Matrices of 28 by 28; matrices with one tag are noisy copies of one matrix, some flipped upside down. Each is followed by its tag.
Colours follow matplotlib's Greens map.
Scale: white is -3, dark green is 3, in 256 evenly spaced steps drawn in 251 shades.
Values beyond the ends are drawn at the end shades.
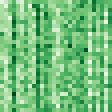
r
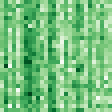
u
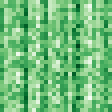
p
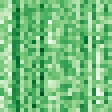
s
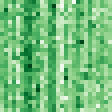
u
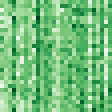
r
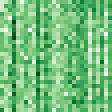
r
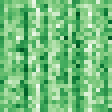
p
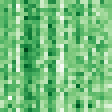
u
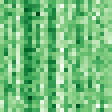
u
